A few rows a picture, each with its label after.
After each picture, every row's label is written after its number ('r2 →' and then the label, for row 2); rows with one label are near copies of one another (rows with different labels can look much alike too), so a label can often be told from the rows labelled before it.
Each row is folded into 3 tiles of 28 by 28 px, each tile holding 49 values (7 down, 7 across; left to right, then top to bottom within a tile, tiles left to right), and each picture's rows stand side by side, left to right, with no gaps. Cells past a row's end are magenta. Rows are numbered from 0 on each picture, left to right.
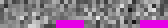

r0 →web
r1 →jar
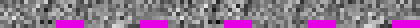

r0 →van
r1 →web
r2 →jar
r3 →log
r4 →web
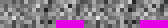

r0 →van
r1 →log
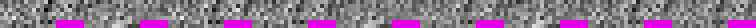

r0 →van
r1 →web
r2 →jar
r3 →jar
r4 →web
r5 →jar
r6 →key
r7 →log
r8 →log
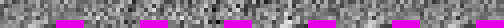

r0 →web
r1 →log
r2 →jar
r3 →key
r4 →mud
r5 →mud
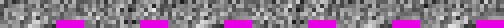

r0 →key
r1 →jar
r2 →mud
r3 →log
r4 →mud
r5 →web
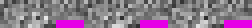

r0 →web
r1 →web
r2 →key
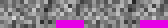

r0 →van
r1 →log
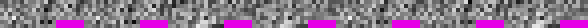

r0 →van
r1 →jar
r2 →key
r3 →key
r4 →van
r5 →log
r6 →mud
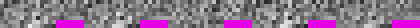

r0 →key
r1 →web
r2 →log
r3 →key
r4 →web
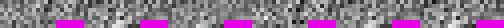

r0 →log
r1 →mud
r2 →web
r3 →van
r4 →mud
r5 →key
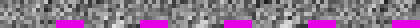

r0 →log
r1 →key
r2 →key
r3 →mud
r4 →log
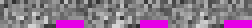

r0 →web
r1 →key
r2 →key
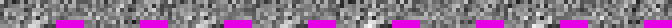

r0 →mud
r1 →jar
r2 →web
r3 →mud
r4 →mud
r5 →log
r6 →web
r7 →van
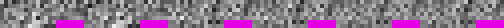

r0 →key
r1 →web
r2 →jar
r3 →jar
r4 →van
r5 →log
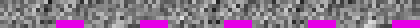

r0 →log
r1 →key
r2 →van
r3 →log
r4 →key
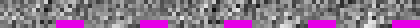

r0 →log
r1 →web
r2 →jar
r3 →web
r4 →key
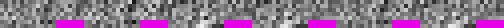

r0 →jar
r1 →log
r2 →mud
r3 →mud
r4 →log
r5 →web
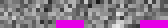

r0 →log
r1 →mud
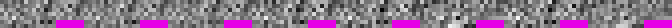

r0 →van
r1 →jar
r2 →log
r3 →jar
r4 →van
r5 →web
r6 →van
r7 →web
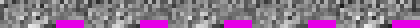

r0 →web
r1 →mud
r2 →web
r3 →mud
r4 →web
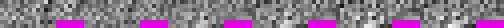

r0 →log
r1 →van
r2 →key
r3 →mud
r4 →web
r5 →web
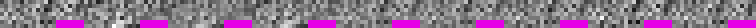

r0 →log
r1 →key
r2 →web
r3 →mud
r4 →log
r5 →log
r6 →van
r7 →van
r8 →jar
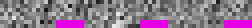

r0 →van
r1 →mud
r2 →log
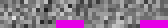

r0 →van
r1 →key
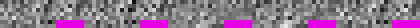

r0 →jar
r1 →log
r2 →web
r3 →mud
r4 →jar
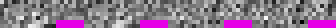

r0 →web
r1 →mud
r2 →van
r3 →jar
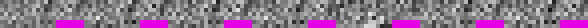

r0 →log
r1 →van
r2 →log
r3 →van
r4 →web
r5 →log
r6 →van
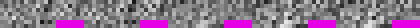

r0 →van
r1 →log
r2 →mud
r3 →key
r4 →mud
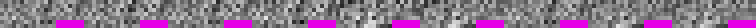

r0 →van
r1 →log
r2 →log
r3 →jar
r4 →key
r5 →mud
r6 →van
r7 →web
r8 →key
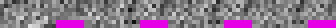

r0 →web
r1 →jar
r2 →log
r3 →van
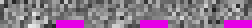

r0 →web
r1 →mud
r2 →jar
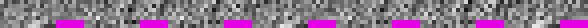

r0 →mud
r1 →jar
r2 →van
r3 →web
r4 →van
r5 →log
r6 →mud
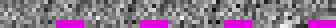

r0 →van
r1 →jar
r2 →van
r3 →web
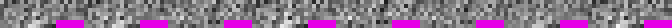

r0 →mud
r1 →key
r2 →van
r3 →key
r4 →van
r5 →jar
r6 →web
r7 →key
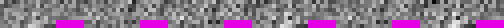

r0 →key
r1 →log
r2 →van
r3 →key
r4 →van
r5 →mud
